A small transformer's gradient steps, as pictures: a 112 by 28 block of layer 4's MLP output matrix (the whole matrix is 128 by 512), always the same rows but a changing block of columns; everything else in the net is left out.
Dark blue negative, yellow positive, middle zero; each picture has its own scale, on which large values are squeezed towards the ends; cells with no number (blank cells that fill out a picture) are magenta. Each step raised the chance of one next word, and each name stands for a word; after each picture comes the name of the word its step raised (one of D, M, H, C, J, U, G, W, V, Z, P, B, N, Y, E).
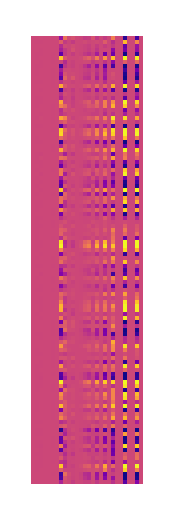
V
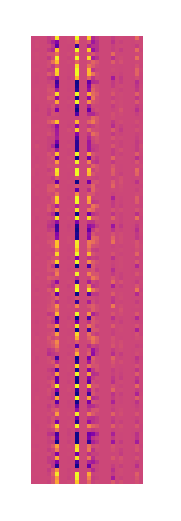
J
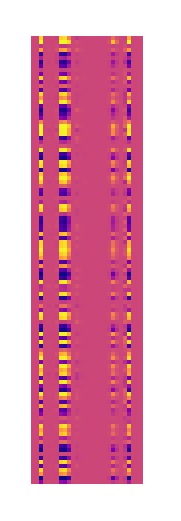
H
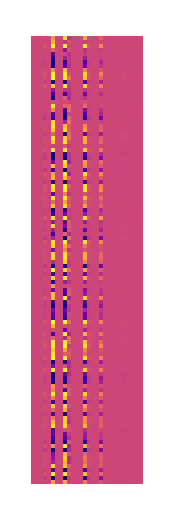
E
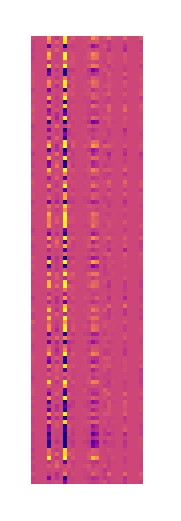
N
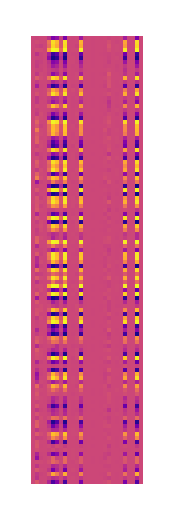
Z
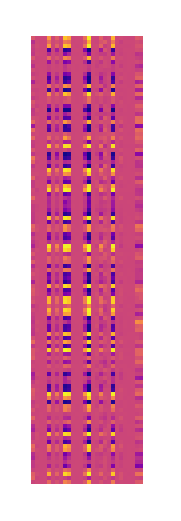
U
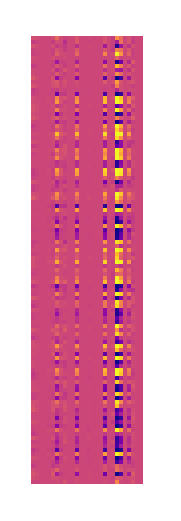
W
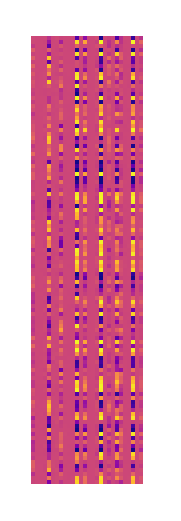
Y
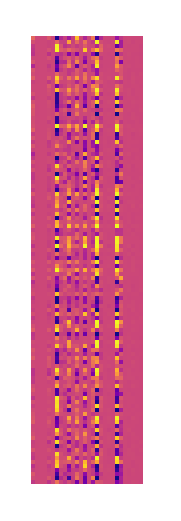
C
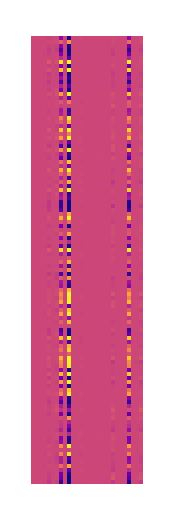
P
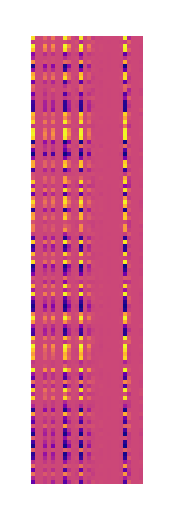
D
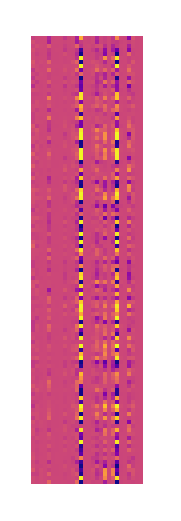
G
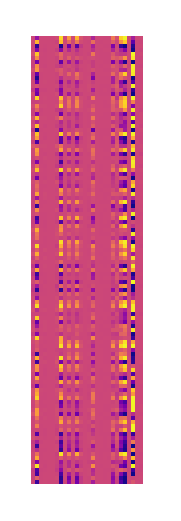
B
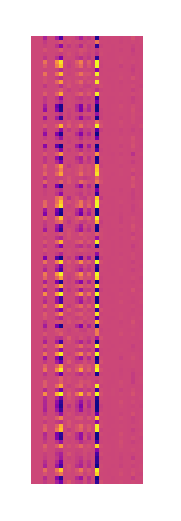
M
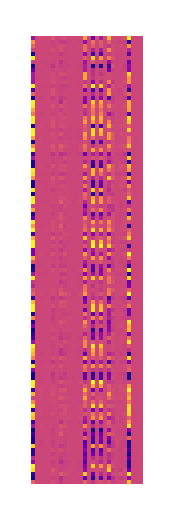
V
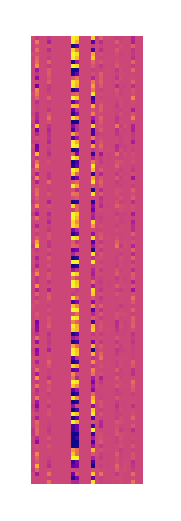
N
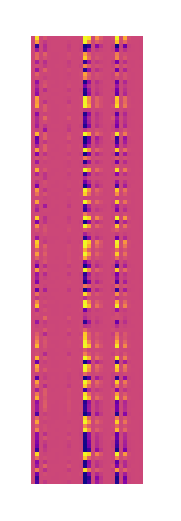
B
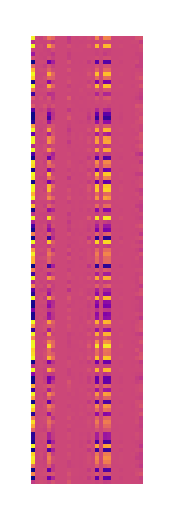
E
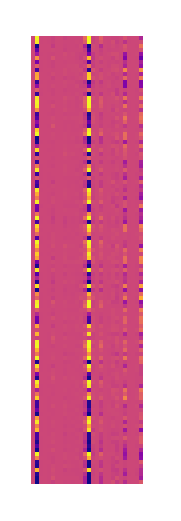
B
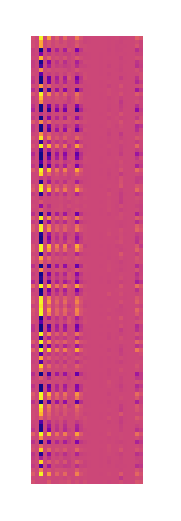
U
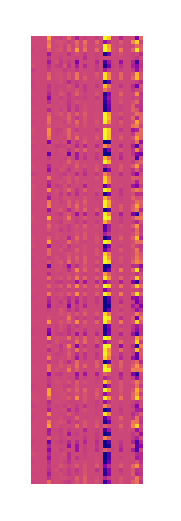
D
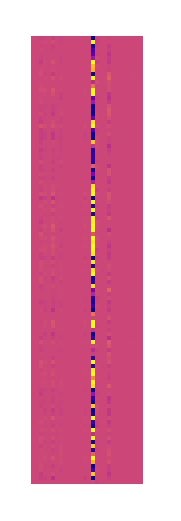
C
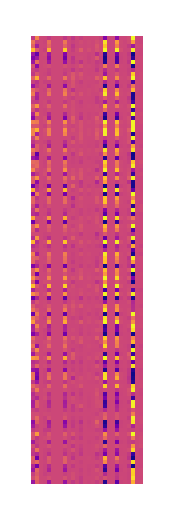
Z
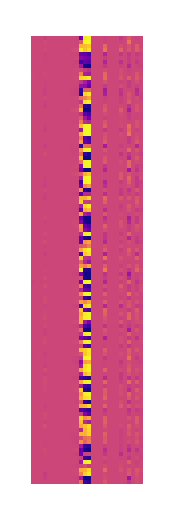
H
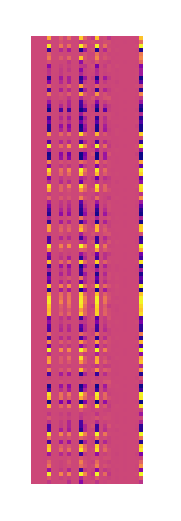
U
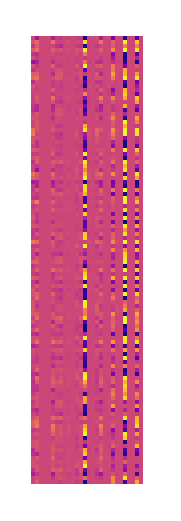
Z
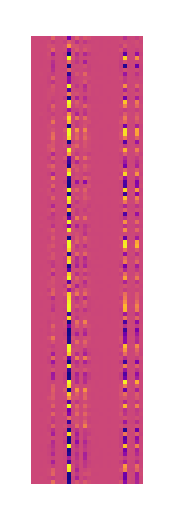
V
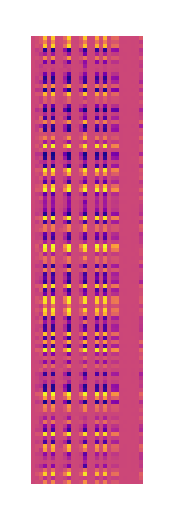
U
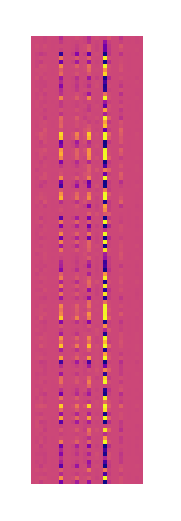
G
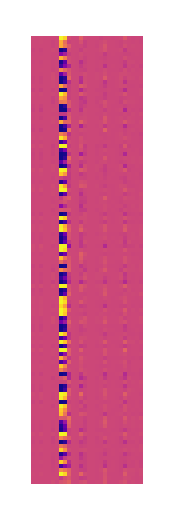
U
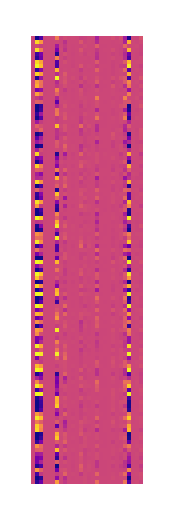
M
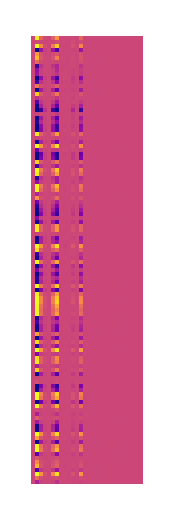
U
